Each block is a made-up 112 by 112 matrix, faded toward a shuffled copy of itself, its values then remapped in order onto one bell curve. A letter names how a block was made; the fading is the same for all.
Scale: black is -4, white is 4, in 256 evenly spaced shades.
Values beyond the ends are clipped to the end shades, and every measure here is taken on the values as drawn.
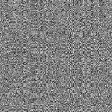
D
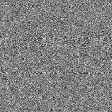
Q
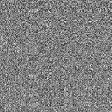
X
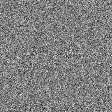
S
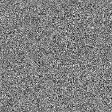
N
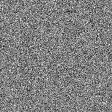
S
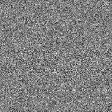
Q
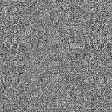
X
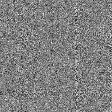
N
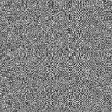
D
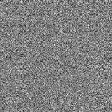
X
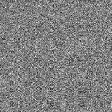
X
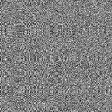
D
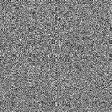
X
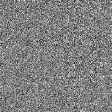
N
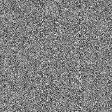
N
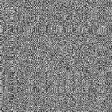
D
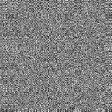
D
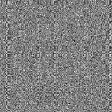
D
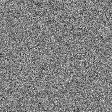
S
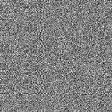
X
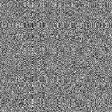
D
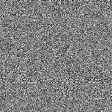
Q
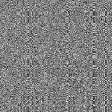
D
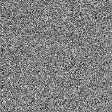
N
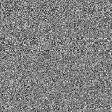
Q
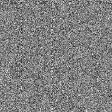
N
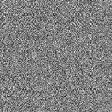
X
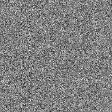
N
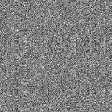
X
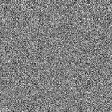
X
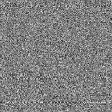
Q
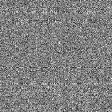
Q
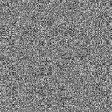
X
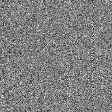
N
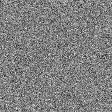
S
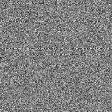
Q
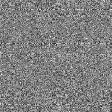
Q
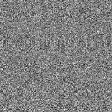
Q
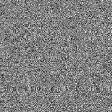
X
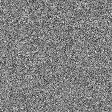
S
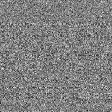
Q
